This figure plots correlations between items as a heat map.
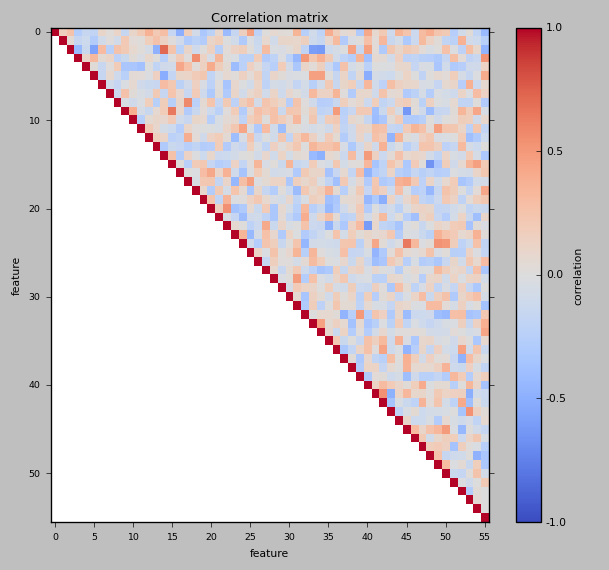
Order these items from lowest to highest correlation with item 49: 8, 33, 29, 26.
26, 29, 33, 8
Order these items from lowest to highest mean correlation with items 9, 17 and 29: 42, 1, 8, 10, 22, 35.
42, 35, 1, 22, 10, 8
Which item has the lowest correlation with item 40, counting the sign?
22
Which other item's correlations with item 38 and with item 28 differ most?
33
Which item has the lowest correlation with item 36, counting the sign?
45
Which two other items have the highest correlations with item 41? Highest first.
42, 24
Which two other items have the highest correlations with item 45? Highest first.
24, 50
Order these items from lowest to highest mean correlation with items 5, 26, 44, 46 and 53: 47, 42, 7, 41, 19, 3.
42, 41, 47, 7, 3, 19
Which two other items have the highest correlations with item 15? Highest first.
9, 54
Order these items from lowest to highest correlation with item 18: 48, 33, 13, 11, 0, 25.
48, 25, 13, 0, 11, 33
